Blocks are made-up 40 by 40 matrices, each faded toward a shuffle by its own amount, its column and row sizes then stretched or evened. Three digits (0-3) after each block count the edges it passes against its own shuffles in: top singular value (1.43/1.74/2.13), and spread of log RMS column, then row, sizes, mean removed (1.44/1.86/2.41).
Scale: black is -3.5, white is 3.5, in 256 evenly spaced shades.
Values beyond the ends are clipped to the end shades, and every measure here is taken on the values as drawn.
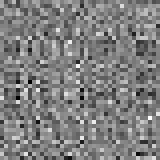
3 1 1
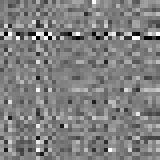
3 1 3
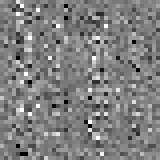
1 2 0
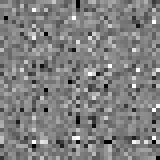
1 2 1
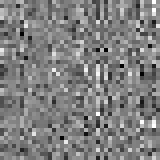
3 3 0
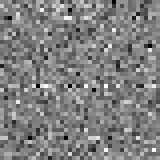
0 0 1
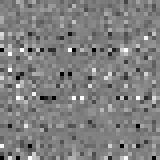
0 2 2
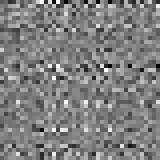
2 1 3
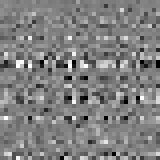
3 1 3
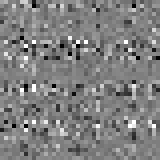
1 2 3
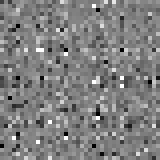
1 2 1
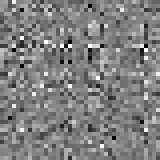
2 2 1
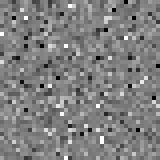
0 0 0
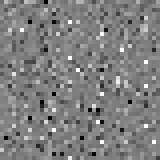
0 1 0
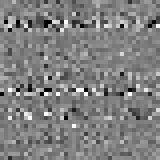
1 1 3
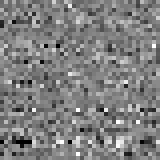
2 0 2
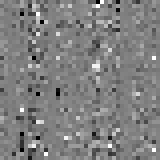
0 3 1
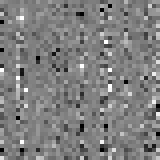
0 3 0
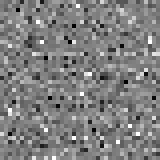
1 0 0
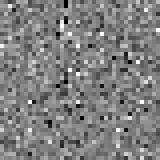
0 1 0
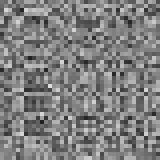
3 0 2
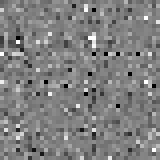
1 1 1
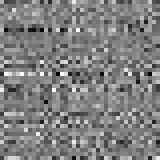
3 0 3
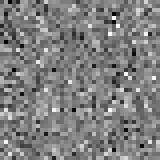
0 1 0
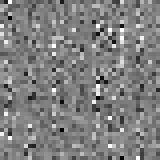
0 3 0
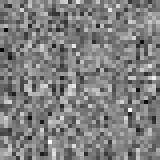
2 1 0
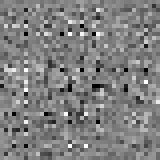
1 2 2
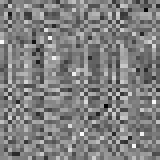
3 1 0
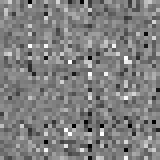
0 2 1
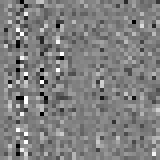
0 3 0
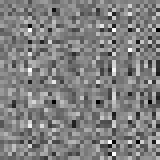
3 3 2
